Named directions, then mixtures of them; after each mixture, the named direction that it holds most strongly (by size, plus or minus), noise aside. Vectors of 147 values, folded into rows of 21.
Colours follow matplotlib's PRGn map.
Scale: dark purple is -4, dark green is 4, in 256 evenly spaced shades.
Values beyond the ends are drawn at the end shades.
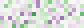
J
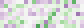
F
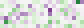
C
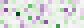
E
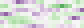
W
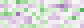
W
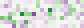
J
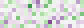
J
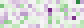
C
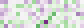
F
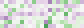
F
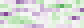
W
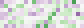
F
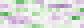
W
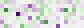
E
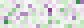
C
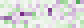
C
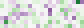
C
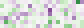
C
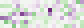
C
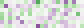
F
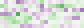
W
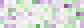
F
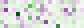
E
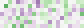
J
